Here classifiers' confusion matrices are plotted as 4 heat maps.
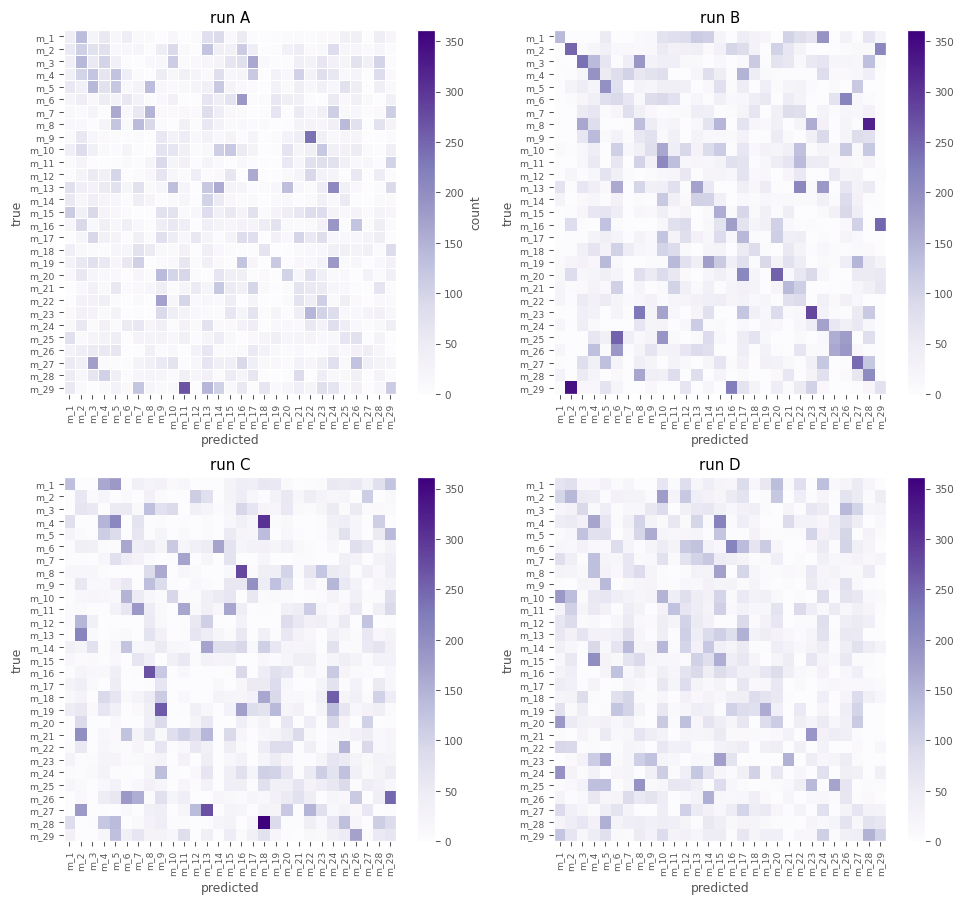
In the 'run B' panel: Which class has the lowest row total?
m_12
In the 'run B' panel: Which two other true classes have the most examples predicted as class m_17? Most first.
m_20, m_4
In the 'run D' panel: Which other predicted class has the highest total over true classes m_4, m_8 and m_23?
m_15
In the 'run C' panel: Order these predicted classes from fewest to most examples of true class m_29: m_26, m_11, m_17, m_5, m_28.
m_17, m_28, m_11, m_5, m_26
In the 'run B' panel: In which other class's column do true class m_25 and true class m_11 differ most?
m_6
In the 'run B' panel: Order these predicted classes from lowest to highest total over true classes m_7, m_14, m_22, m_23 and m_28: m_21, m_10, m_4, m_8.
m_4, m_21, m_10, m_8
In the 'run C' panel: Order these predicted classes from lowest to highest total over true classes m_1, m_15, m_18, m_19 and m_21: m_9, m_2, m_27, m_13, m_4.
m_27, m_13, m_2, m_4, m_9
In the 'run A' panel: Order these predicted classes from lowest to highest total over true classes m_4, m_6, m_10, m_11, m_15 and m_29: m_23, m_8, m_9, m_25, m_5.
m_8, m_25, m_5, m_9, m_23
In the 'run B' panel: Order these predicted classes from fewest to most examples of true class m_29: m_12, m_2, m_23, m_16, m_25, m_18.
m_25, m_18, m_12, m_23, m_16, m_2
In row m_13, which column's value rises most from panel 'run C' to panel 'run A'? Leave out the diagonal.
m_24
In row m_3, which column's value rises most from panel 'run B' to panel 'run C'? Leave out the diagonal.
m_16
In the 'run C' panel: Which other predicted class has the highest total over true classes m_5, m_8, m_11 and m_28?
m_18
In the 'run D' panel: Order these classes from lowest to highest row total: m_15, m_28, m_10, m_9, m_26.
m_9, m_26, m_28, m_15, m_10
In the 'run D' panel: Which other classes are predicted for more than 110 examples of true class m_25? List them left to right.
m_4, m_5, m_8, m_23
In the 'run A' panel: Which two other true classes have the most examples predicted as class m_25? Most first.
m_8, m_5
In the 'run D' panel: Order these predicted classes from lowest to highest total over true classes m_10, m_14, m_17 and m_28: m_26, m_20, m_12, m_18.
m_18, m_20, m_26, m_12
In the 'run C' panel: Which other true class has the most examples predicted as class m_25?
m_22
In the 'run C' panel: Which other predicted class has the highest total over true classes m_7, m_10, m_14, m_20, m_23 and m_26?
m_6
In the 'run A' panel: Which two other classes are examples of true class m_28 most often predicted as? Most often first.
m_4, m_21
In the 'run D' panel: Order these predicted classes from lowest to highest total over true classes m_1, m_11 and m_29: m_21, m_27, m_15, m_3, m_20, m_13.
m_21, m_3, m_13, m_27, m_15, m_20
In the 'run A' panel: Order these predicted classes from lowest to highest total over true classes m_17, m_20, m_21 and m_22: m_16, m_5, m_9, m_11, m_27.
m_27, m_5, m_16, m_11, m_9
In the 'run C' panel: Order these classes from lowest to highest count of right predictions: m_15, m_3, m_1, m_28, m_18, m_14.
m_15, m_3, m_14, m_28, m_1, m_18
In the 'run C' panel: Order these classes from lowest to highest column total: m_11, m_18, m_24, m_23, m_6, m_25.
m_23, m_11, m_6, m_25, m_24, m_18
